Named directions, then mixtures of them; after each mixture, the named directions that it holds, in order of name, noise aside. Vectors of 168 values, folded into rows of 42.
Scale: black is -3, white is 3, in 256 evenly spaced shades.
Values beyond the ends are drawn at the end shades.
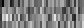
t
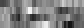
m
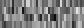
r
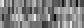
m, r, t.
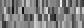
r.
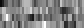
m, r, t.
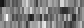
m, r, t.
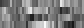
m, r.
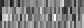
t.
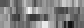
m.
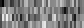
m, t.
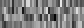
r.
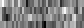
m, r, t.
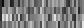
t.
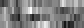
m.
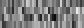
r.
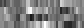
m, r.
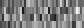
r.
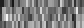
r, t.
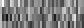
t.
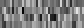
r.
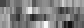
m.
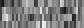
m, r, t.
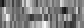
m, r, t.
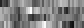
m.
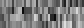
m, r.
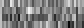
m, t.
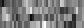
m, r, t.
